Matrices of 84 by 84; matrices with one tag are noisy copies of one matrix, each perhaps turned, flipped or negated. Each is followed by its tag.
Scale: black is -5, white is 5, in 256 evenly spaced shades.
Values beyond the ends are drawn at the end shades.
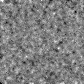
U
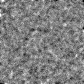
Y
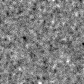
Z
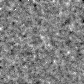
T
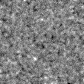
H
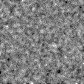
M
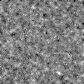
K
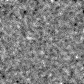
M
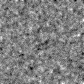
T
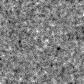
H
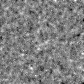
T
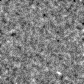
K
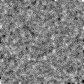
Y
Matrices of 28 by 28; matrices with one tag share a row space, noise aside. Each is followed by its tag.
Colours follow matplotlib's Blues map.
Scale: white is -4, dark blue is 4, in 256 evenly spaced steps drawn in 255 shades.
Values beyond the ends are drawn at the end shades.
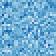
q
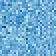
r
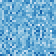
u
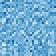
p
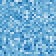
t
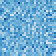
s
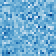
q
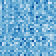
t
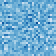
q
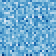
p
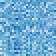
s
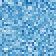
q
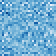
q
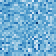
q
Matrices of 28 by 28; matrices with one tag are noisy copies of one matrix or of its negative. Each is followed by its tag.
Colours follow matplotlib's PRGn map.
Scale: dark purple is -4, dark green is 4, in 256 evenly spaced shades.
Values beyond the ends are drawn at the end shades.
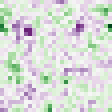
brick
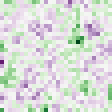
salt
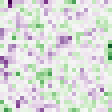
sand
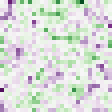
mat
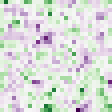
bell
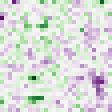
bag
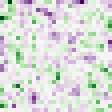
mat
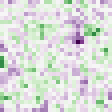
salt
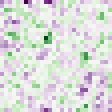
bell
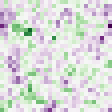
brick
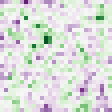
bell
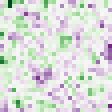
sand
